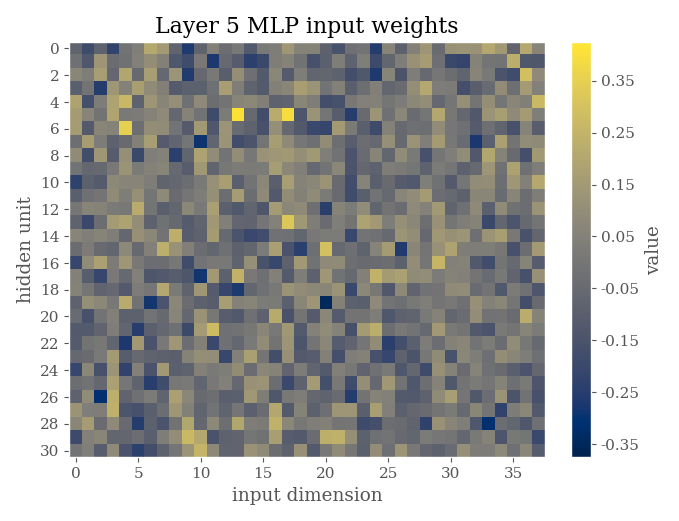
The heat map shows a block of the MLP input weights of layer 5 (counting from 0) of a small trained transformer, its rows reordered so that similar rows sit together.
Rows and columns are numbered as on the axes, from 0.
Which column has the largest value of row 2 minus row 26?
2
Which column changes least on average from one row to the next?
27
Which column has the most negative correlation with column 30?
35
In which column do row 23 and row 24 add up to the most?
3
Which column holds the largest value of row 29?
9
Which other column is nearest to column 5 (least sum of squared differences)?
28
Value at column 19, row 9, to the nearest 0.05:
-0.05
